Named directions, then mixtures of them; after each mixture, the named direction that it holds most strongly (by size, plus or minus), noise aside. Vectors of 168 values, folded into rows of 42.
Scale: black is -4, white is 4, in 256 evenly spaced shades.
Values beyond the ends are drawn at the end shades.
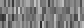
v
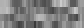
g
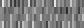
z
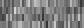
v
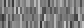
v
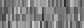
v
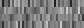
z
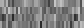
v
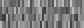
v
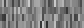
v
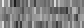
z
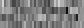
g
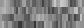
g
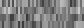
z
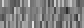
z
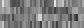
g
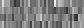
z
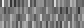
z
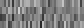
v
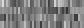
v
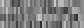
g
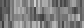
g
